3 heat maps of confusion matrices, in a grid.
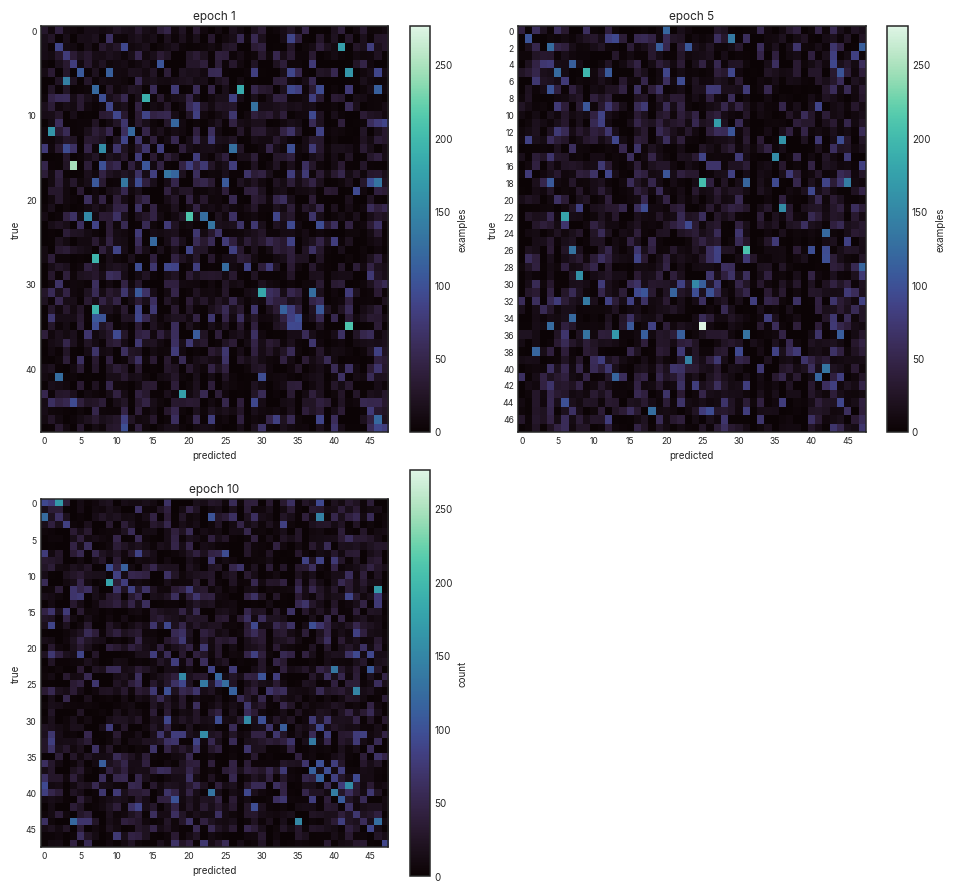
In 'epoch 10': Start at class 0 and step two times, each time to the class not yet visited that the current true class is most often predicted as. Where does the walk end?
38
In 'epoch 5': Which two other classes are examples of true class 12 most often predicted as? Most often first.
29, 5
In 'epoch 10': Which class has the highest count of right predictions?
40
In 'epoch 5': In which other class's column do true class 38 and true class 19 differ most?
2
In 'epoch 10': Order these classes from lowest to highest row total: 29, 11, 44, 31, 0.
29, 31, 11, 0, 44
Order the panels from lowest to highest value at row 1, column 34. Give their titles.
epoch 5, epoch 10, epoch 1
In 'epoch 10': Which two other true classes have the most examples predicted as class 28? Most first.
30, 40
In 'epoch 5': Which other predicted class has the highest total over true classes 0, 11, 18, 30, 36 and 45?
25
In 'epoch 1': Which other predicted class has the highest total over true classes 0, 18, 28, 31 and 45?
13
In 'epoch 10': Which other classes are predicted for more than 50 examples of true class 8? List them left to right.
23, 36, 38, 40
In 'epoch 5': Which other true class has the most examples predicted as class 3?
4
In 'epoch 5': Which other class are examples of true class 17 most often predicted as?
20
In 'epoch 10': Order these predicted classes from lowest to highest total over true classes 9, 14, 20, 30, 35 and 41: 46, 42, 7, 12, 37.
7, 42, 12, 46, 37
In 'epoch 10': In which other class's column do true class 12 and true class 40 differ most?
46
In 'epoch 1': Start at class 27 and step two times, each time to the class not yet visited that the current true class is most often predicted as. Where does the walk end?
46
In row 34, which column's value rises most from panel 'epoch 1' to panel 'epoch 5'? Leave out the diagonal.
43
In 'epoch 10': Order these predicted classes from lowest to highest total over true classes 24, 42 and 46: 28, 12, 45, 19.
45, 28, 12, 19
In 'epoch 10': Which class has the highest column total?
43
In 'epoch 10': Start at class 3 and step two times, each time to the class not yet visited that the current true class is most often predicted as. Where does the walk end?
37
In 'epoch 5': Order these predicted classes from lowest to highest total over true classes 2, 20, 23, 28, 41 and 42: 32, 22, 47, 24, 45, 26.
32, 45, 26, 24, 22, 47
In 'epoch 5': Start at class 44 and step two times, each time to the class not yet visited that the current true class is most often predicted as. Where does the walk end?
22
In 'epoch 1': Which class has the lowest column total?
39
